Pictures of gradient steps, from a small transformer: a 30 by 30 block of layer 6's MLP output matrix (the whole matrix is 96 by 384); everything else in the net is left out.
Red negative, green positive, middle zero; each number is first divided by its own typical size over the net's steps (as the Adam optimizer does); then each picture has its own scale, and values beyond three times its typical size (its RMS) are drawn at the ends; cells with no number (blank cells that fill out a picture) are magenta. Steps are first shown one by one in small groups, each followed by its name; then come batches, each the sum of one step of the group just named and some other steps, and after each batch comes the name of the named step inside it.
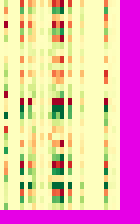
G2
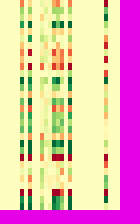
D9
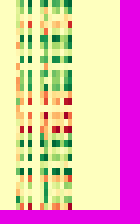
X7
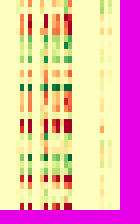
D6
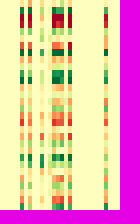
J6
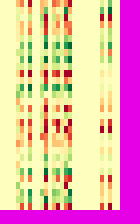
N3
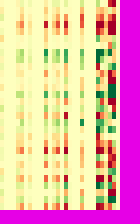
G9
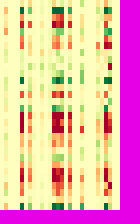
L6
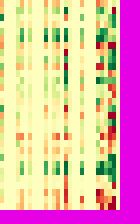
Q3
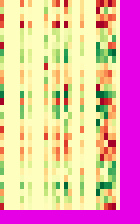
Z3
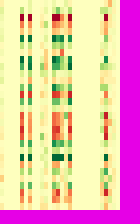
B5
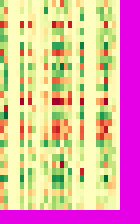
G2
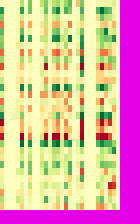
X7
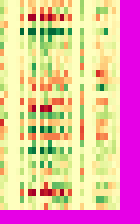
G2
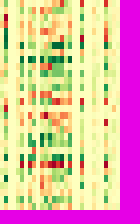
X7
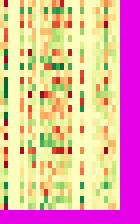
Z3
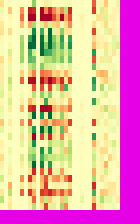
D6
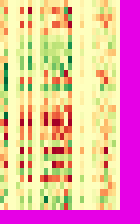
N3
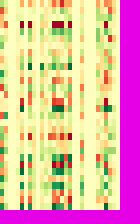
G2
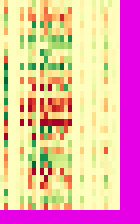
D6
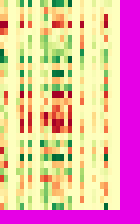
X7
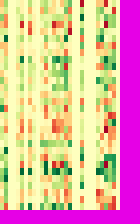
Q3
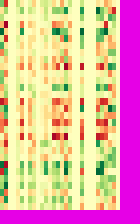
Q3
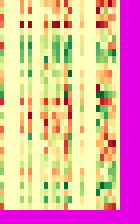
Z3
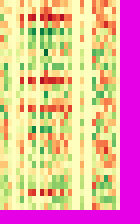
G9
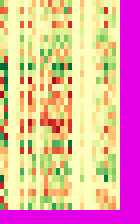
Q3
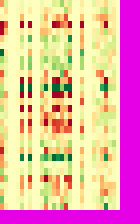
D6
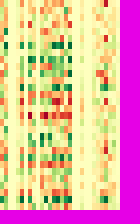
X7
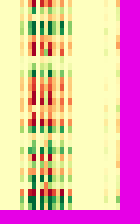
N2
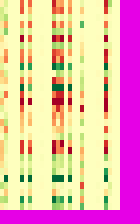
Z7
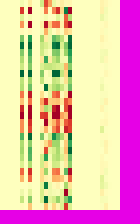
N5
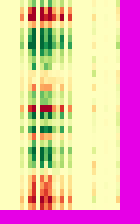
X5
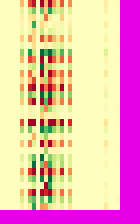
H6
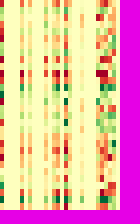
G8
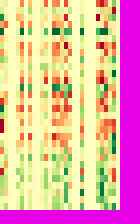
Z7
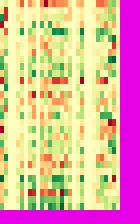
N2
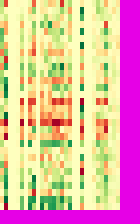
N2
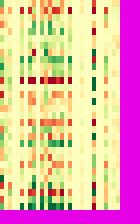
N2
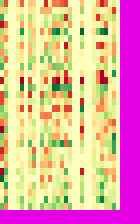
G8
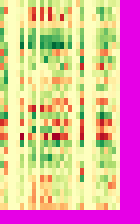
X5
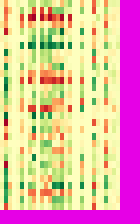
X5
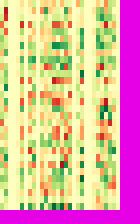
Z7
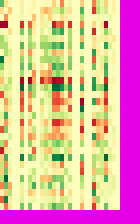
Z7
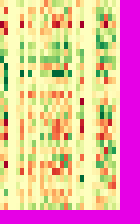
N5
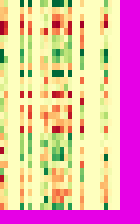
N5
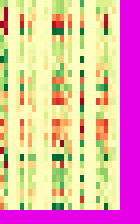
Z7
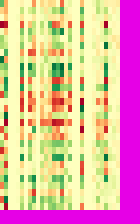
N2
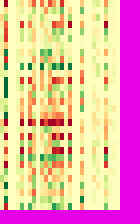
H6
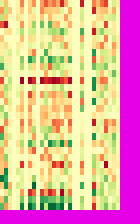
N2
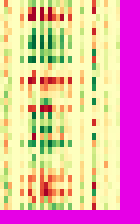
X5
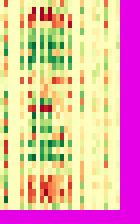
X5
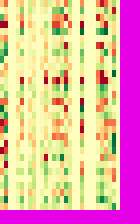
G8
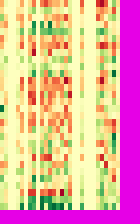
N2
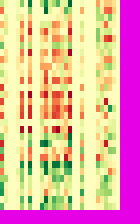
Z7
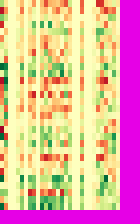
N2
